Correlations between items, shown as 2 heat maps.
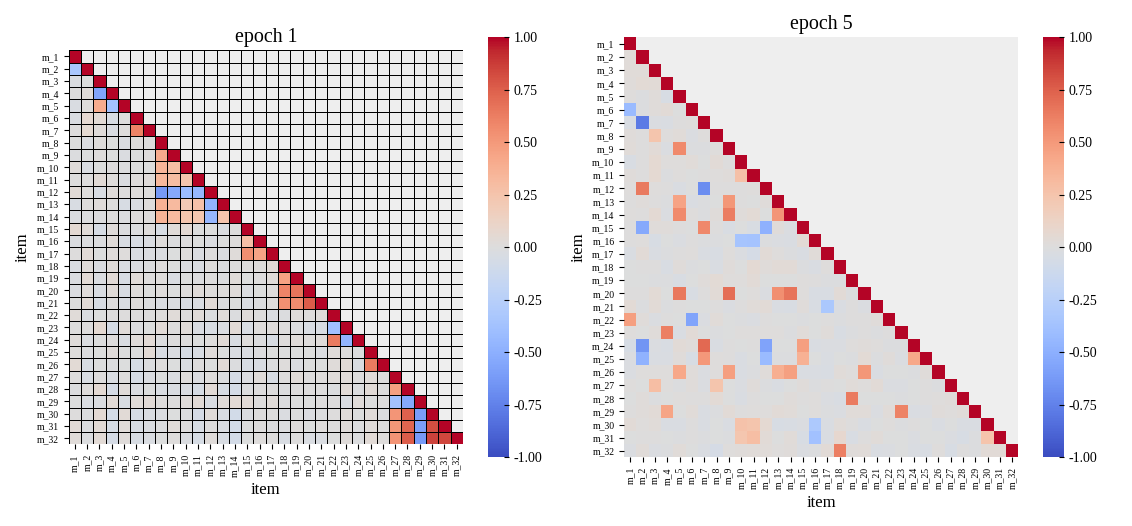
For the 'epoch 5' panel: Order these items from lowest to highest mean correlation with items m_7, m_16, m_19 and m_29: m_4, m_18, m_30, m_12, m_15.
m_12, m_30, m_18, m_4, m_15
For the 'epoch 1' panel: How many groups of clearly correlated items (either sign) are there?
9
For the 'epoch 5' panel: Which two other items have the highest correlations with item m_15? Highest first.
m_7, m_24
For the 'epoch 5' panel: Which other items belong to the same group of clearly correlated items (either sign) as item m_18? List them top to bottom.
m_32
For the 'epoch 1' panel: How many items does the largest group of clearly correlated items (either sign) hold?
7
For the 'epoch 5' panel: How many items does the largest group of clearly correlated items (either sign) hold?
6
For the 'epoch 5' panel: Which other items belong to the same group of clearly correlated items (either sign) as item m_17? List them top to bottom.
m_21
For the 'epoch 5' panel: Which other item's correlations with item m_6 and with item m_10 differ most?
m_22
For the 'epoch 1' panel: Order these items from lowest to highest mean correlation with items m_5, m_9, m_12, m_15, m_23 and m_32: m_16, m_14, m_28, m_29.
m_29, m_14, m_16, m_28
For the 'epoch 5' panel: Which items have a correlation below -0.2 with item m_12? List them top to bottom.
m_7, m_15, m_24, m_25
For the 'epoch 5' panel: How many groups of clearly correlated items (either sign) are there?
9
